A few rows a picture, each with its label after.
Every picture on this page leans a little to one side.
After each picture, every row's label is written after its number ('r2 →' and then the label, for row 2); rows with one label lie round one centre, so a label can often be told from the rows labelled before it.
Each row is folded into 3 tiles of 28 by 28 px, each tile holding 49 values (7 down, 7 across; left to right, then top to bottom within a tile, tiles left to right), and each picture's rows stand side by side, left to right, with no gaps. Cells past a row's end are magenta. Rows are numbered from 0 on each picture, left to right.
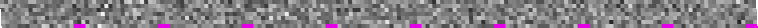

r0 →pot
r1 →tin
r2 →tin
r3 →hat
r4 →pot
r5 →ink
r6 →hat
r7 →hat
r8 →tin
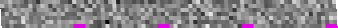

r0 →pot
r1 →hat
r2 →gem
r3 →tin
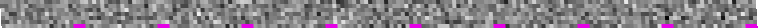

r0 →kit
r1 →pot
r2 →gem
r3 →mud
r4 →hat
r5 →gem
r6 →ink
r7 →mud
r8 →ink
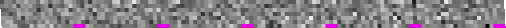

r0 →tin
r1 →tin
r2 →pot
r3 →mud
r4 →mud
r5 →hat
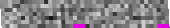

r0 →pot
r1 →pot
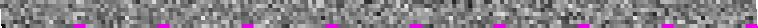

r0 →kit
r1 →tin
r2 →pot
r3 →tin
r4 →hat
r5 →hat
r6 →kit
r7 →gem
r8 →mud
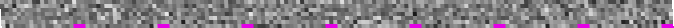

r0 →pot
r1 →hat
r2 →gem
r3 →mud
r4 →mud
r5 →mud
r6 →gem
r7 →hat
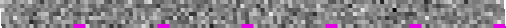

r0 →ink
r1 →mud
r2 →mud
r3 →kit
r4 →pot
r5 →gem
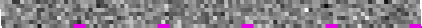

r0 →ink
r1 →gem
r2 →gem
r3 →kit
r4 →hat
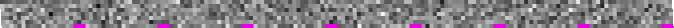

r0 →ink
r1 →tin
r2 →pot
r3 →ink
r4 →tin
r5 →pot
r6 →pot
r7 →pot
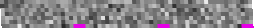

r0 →kit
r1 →tin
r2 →kit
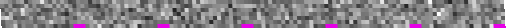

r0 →kit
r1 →kit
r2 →tin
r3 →pot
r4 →mud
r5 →pot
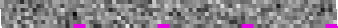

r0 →tin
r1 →ink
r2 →tin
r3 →mud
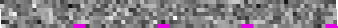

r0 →gem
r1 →ink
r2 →mud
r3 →hat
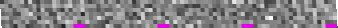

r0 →ink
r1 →hat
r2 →mud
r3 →tin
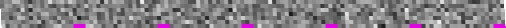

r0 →mud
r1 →gem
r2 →ink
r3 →kit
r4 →gem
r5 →kit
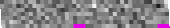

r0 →gem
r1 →ink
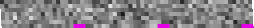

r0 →hat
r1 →ink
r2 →tin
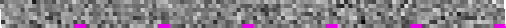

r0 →ink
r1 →mud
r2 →ink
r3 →mud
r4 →hat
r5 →pot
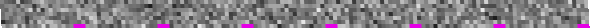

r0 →tin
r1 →mud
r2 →kit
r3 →kit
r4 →gem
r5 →mud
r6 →gem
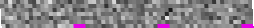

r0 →pot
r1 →ink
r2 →pot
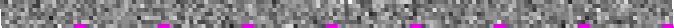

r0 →pot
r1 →hat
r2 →kit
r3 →kit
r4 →mud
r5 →kit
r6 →ink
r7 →gem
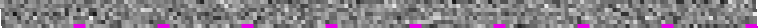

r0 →mud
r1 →tin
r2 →pot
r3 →ink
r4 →pot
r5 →hat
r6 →gem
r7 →ink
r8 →hat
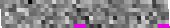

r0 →pot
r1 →mud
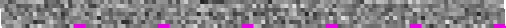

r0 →kit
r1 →gem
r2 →hat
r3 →gem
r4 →mud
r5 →mud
